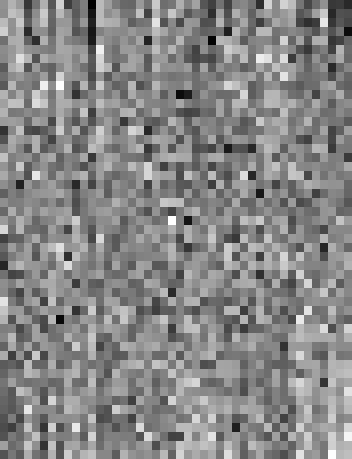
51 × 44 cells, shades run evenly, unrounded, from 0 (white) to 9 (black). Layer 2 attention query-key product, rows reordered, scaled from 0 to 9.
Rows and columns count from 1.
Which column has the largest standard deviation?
12
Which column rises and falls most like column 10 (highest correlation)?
44
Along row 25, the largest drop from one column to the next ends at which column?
22
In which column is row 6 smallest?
13
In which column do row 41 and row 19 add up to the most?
27
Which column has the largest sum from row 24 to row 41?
37
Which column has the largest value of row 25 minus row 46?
24
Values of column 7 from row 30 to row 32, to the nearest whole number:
5 3 3
